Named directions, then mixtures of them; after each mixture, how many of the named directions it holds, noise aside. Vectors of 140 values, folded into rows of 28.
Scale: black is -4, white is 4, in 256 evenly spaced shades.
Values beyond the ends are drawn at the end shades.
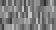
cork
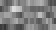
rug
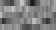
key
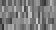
one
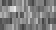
three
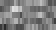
one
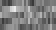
three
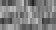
two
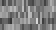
two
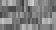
two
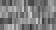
two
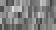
three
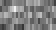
two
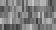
three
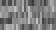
two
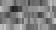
one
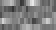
one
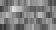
one
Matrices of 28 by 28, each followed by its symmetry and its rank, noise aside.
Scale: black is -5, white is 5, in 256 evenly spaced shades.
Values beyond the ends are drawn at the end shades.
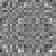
symmetric, rank two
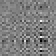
no symmetry, rank two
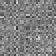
symmetric, rank three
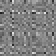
antisymmetric, rank two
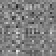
no symmetry, rank three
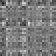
symmetric, rank two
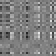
no symmetry, rank one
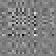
no symmetry, rank two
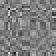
symmetric, rank three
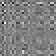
no symmetry, rank two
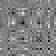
symmetric, rank two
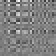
no symmetry, rank one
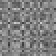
no symmetry, rank two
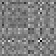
symmetric, rank two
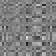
no symmetry, rank two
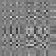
no symmetry, rank two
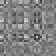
symmetric, rank two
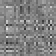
no symmetry, rank two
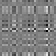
no symmetry, rank one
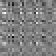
antisymmetric, rank two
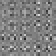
antisymmetric, rank two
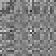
symmetric, rank two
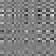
no symmetry, rank one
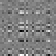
no symmetry, rank one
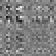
no symmetry, rank two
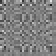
no symmetry, rank two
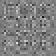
antisymmetric, rank two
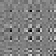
symmetric, rank one
